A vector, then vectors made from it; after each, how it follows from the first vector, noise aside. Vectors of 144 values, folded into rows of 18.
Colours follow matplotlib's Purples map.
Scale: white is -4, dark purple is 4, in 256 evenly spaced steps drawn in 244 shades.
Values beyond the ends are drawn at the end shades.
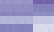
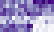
scaled up.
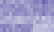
shrunk.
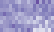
partly zeroed.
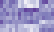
wrapped around.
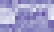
wrapped around.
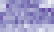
wrapped around.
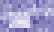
wrapped around.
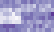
wrapped around.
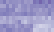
shrunk.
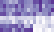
scaled up.
